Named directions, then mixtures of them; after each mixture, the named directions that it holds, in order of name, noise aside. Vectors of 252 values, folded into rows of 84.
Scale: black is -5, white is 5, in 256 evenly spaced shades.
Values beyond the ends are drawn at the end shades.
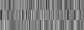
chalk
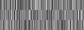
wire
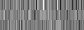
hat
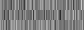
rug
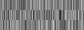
rug, wire.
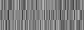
chalk, hat, rug.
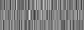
hat, wire.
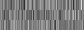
rug.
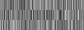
rug, wire.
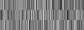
chalk, hat.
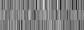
hat.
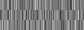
chalk, rug, wire.
